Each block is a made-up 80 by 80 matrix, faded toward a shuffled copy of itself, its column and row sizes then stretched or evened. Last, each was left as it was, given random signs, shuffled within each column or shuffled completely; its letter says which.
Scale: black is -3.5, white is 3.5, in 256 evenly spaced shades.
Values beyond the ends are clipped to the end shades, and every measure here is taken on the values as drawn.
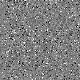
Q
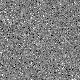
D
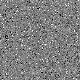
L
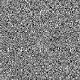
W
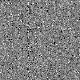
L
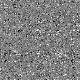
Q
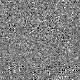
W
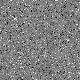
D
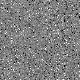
L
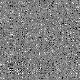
W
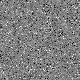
D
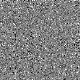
Q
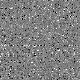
W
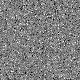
D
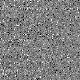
W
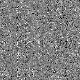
Q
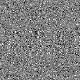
W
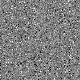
L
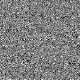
Q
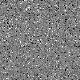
Q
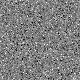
D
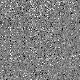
Q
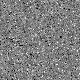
D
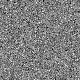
D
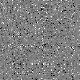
W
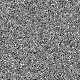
D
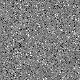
L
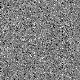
L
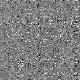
W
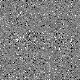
W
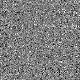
Q
